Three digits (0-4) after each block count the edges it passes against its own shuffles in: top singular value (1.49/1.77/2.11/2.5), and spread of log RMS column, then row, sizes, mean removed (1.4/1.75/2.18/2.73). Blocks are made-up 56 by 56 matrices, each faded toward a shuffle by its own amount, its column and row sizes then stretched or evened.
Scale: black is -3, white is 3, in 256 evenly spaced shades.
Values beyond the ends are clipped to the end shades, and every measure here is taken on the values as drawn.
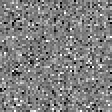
0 1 2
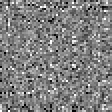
1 2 2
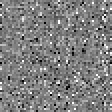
1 3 0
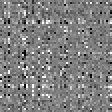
3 4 3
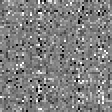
1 3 1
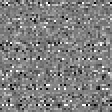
1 0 4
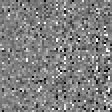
1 3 2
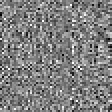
3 2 1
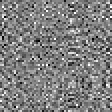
3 1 1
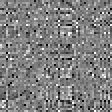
4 2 3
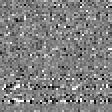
2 0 4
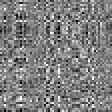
4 4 2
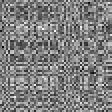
4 2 2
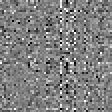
3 3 2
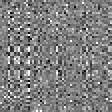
4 3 1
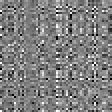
4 4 3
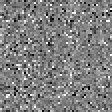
1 1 2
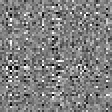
3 4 3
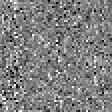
0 3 0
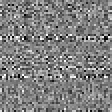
3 0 4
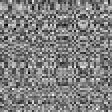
4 0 3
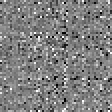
0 4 2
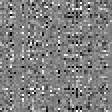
2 4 3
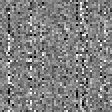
1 4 0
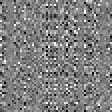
3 4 0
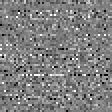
1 0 4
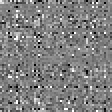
0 3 4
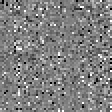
0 3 0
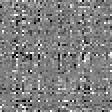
2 3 4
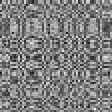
4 0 3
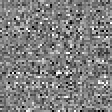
1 2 3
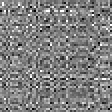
4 2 3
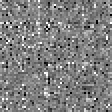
0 2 2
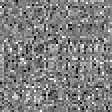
3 0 1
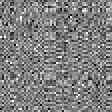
4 0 0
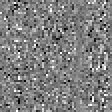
1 3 0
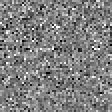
0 0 1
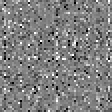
2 3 1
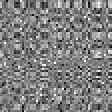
4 3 0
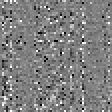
1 4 1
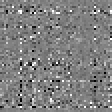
2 3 4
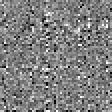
1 3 2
